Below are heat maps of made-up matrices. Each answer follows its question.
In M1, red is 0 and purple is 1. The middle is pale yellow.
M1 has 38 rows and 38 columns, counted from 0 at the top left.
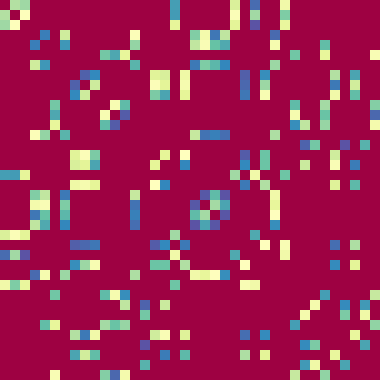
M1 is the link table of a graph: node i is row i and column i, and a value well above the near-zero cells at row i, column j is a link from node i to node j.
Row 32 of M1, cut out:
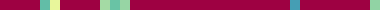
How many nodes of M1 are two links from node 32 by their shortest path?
9
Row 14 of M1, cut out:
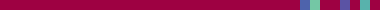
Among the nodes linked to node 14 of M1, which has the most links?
node 30
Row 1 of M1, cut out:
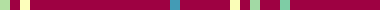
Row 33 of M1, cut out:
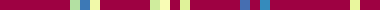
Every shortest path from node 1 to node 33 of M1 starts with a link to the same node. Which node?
node 28
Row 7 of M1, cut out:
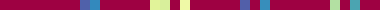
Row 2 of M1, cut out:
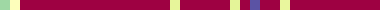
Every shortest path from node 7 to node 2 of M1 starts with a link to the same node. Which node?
node 24
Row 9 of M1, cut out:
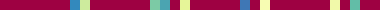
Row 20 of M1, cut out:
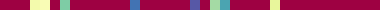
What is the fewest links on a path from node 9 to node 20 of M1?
6
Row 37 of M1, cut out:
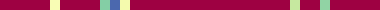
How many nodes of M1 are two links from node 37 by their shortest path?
2
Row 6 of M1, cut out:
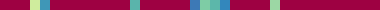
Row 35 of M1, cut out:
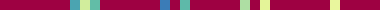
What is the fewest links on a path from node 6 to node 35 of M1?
6
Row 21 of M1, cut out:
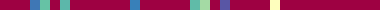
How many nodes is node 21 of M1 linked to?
8
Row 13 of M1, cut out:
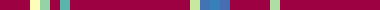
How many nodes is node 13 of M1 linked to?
8
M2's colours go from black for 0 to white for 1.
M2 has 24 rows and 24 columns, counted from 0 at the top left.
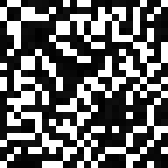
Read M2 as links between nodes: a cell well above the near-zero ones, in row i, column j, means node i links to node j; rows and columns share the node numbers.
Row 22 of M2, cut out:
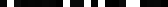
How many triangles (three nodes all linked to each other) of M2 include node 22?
7
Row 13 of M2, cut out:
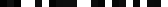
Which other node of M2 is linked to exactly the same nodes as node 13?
node 8
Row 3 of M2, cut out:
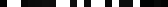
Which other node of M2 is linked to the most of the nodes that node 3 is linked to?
node 4
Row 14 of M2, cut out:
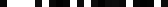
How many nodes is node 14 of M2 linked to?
9
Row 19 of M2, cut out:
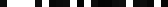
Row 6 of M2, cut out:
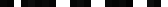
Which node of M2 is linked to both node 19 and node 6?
node 2
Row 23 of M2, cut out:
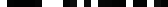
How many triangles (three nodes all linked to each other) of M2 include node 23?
8
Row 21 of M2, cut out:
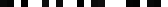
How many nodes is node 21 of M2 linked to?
12
